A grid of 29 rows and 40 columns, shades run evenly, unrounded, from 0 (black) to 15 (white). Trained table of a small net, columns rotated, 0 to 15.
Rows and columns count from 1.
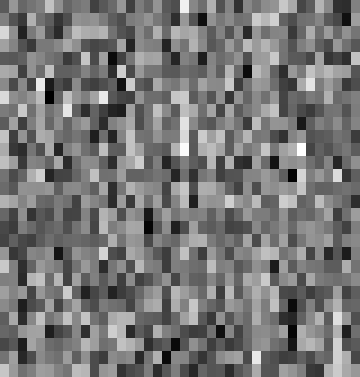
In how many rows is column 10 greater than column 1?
12
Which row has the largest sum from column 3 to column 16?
25
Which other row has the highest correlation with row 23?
9
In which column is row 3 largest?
1
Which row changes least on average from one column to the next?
19
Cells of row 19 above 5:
34
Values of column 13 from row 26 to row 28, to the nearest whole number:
12 7 8
